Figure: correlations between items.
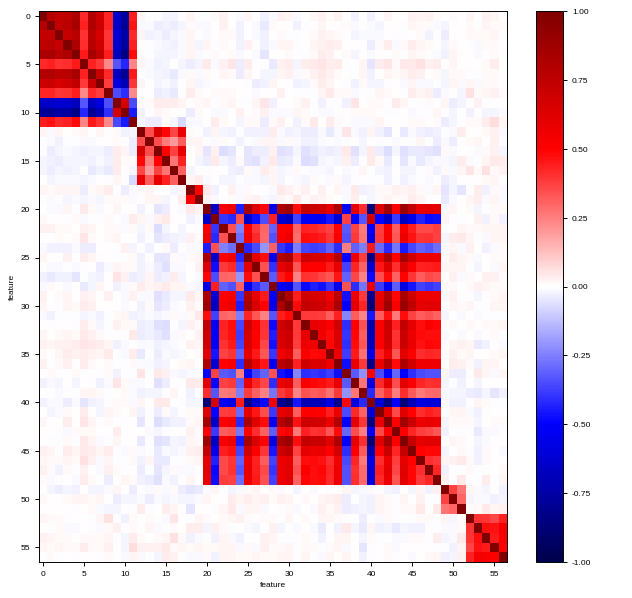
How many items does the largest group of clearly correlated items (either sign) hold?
29
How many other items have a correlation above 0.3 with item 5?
7
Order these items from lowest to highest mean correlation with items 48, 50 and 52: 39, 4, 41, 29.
4, 39, 41, 29
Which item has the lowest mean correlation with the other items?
40
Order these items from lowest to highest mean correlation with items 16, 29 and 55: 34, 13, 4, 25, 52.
4, 13, 52, 34, 25
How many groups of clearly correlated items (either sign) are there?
6
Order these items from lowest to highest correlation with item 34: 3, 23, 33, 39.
3, 39, 23, 33
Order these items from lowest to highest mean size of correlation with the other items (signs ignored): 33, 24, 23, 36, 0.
0, 24, 23, 33, 36
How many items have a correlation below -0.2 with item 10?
10
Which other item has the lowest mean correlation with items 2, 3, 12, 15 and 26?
10
